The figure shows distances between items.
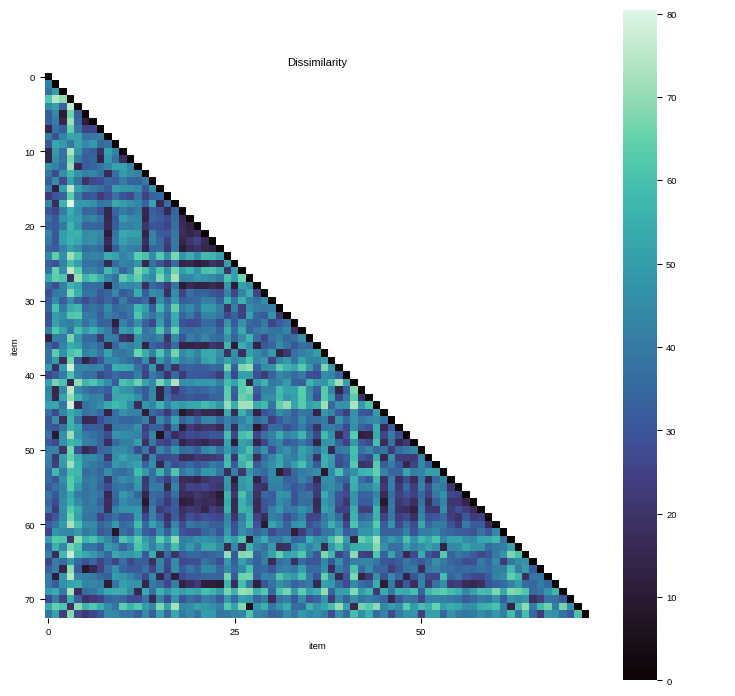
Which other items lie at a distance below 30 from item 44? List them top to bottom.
4, 12, 69
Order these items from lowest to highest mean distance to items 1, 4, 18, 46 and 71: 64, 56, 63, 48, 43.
56, 48, 43, 64, 63
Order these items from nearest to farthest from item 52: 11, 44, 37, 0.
0, 11, 37, 44
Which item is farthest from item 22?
26
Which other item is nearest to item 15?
48
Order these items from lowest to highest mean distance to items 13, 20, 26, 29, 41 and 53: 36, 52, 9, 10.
36, 9, 10, 52
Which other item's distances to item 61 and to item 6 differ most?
9
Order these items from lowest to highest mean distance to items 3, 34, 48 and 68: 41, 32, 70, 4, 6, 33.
33, 41, 70, 32, 6, 4
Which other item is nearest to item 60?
29
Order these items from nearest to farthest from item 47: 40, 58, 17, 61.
58, 40, 61, 17
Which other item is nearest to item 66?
5
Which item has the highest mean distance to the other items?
3
